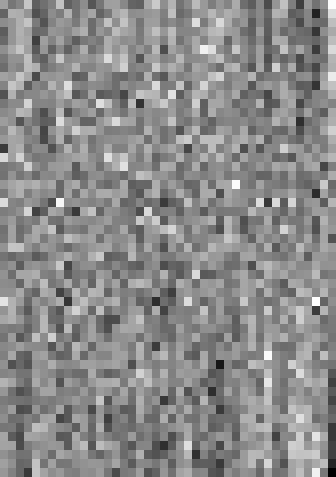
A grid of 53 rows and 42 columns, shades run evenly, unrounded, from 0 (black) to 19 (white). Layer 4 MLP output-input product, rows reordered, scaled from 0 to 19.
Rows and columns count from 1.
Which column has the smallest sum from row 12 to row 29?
38
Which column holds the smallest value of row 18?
37
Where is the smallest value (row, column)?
53, 42
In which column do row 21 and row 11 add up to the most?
30
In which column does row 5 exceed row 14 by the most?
3
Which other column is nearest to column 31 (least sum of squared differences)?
1
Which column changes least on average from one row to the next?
29
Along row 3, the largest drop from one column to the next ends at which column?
26
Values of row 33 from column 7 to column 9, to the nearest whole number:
12 5 8
